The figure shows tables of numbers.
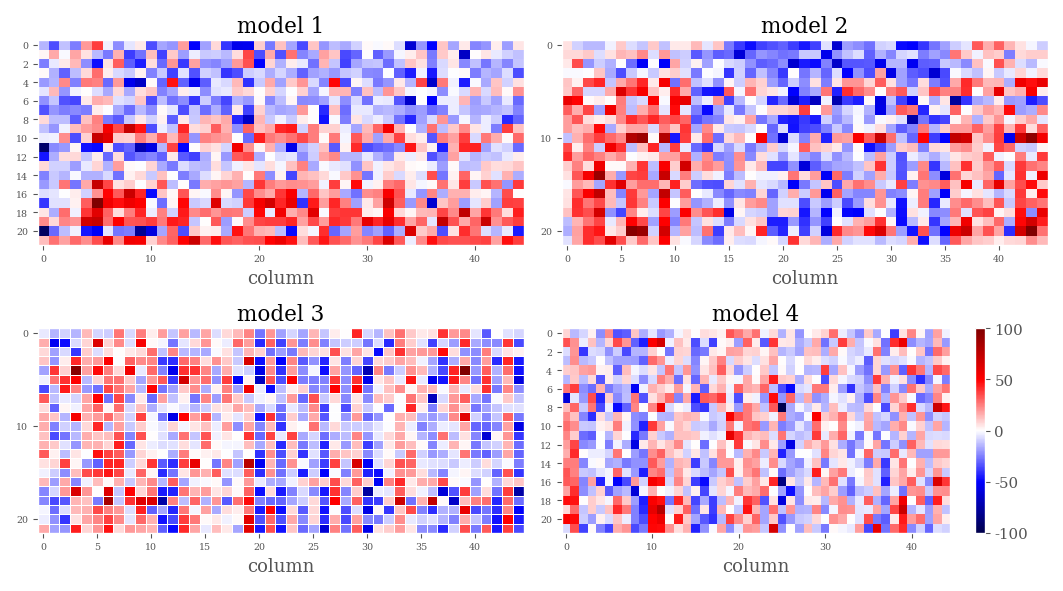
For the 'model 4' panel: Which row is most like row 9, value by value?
11
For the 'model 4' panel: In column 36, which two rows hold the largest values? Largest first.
21, 5
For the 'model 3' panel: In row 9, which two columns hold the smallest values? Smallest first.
12, 20
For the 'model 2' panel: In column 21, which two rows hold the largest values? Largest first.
21, 14
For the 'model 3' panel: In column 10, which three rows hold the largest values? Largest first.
18, 6, 14
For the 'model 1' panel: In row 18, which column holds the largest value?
39
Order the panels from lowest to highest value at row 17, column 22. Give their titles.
model 3, model 2, model 4, model 1
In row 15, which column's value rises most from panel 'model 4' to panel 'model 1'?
5
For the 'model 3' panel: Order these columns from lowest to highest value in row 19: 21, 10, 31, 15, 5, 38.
10, 38, 31, 15, 5, 21
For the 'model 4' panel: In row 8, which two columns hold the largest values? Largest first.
43, 11
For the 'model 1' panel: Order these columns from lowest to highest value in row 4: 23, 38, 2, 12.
38, 23, 2, 12
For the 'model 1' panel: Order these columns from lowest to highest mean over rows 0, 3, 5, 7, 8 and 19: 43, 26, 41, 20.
26, 43, 41, 20
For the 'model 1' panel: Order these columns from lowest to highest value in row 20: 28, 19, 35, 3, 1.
1, 28, 3, 35, 19
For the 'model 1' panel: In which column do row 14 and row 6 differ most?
36
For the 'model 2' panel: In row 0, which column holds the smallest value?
25
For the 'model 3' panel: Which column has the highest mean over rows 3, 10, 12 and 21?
19
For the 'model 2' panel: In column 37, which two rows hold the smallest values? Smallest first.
6, 2
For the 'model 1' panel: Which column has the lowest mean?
0
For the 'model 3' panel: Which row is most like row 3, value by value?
21
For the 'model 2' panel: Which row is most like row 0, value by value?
2
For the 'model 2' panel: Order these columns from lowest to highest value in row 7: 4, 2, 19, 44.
19, 44, 2, 4
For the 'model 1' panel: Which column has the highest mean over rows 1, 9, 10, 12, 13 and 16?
23
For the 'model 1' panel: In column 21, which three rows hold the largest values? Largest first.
17, 21, 19
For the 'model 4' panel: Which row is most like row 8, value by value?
16
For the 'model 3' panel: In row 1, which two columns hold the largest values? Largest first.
5, 9
